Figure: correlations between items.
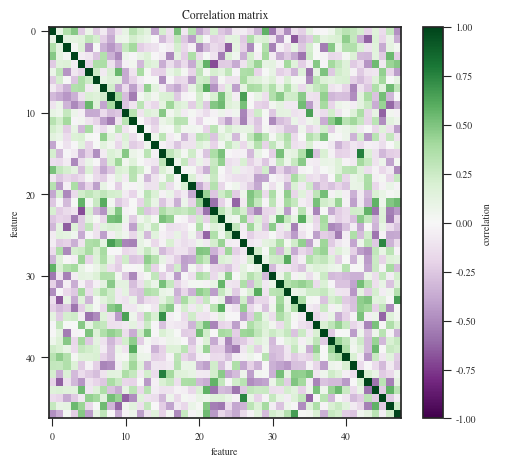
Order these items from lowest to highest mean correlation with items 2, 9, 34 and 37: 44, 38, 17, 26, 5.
44, 38, 17, 5, 26
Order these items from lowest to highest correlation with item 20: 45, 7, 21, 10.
10, 45, 7, 21
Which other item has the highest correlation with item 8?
26
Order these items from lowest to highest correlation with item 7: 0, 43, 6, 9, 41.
41, 9, 43, 0, 6
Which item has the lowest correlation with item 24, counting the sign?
2
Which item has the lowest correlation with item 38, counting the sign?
24
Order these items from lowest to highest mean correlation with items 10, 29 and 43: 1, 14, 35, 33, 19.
1, 14, 33, 19, 35
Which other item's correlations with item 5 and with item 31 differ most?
35
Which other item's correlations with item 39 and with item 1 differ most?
33
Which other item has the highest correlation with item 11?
39
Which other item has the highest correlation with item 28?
32
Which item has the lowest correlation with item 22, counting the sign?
4
